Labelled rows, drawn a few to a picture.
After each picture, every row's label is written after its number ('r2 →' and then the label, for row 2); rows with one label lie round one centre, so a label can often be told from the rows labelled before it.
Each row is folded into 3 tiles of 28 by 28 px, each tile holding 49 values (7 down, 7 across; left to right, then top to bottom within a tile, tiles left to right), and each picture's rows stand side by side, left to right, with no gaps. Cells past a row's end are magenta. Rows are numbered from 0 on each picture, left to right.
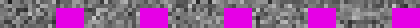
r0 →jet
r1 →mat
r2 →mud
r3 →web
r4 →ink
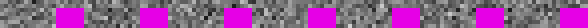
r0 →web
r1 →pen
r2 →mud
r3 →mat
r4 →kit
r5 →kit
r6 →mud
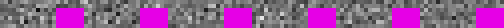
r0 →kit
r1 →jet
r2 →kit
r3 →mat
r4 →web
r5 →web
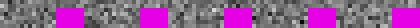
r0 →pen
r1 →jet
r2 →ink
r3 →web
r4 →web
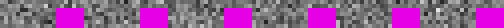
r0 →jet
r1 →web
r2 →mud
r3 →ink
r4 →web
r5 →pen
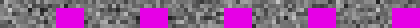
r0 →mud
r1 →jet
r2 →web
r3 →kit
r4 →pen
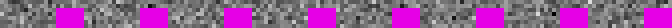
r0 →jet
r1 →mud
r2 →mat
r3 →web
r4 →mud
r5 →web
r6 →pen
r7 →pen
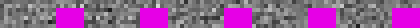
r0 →jet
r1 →jet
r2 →web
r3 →web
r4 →pen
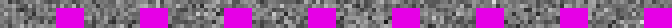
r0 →jet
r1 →jet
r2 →kit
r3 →jet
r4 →kit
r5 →jet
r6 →jet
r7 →pen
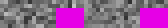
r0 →jet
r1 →pen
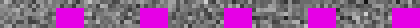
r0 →ink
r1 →web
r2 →pen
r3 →web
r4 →kit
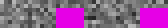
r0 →pen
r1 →web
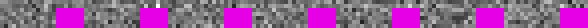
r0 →kit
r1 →jet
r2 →mud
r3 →web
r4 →jet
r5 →web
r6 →ink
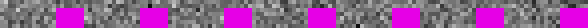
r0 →pen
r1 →mud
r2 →mat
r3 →ink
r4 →pen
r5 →jet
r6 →ink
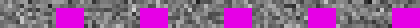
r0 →kit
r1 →jet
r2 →web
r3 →mud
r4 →ink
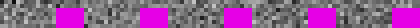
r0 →mat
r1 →kit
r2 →kit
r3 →pen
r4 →jet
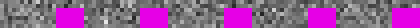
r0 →mud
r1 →kit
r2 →mud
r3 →mat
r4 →mud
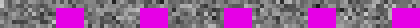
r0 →pen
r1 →ink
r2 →mud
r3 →mud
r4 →mat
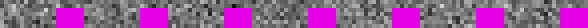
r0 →ink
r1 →ink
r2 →mud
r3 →mat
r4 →mud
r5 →web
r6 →pen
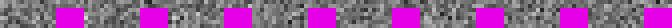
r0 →pen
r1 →ink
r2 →mat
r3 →ink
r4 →kit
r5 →mat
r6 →kit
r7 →web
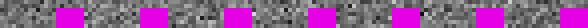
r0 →kit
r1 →web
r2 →web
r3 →ink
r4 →web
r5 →mat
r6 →web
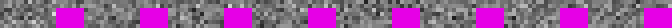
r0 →mat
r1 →jet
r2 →jet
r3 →jet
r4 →mud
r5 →web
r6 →mud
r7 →mat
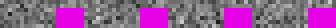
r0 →jet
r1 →web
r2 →web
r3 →web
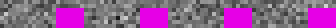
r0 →mud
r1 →kit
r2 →mud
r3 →jet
